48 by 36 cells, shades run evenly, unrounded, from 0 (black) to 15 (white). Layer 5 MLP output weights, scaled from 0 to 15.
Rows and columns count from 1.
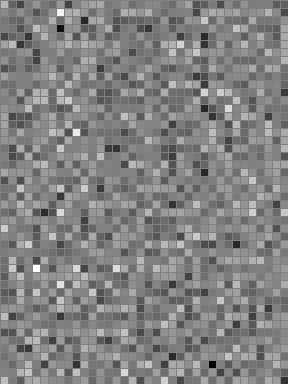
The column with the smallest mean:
26
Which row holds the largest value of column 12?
37
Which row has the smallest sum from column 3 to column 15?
40
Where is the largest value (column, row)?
5, 34
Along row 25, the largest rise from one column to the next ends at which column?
9
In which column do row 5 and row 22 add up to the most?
6
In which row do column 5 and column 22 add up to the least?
20
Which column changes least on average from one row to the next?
35
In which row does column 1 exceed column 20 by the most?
29
